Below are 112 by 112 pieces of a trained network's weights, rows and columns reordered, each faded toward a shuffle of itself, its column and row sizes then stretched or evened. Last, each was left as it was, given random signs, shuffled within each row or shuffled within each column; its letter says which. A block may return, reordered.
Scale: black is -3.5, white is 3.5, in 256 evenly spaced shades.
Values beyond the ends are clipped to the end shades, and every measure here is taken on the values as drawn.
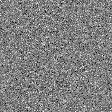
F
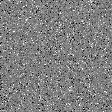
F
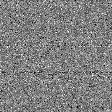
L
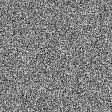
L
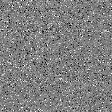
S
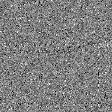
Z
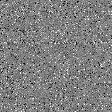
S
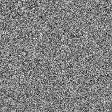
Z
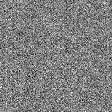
S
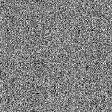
S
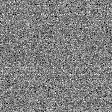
L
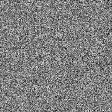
S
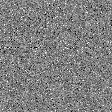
L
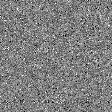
Z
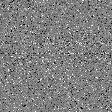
L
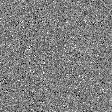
Z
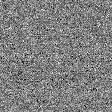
L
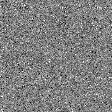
Z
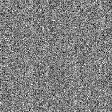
S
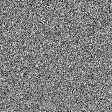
L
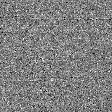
L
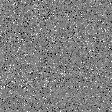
L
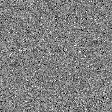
Z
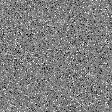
F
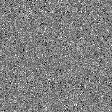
S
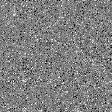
S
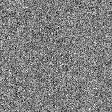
F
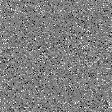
S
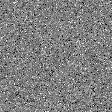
F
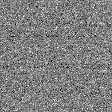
L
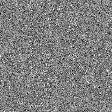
Z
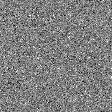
L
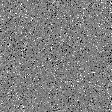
F
